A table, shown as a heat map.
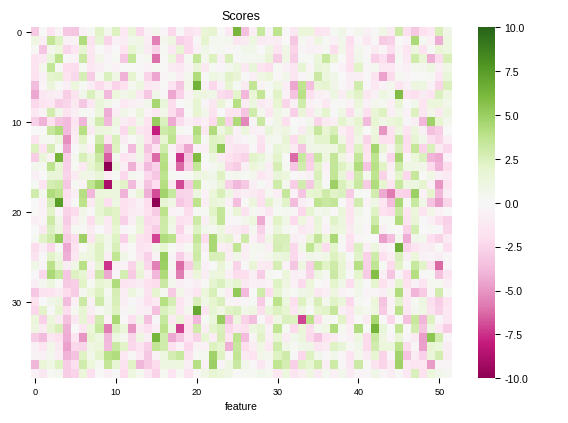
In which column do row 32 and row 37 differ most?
33
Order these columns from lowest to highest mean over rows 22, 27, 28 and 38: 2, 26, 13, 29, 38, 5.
26, 5, 29, 13, 38, 2
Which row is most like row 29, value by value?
0
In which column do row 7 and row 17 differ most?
50
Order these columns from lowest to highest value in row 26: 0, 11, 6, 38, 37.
11, 0, 38, 37, 6
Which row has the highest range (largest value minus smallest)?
19
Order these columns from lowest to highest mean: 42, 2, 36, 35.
36, 35, 2, 42
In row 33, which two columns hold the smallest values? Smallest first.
18, 9
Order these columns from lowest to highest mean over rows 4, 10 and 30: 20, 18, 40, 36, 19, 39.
18, 39, 19, 36, 20, 40
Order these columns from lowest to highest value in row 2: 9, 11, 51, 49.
11, 9, 49, 51
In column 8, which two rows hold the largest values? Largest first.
17, 13
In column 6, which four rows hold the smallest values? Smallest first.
34, 10, 8, 35
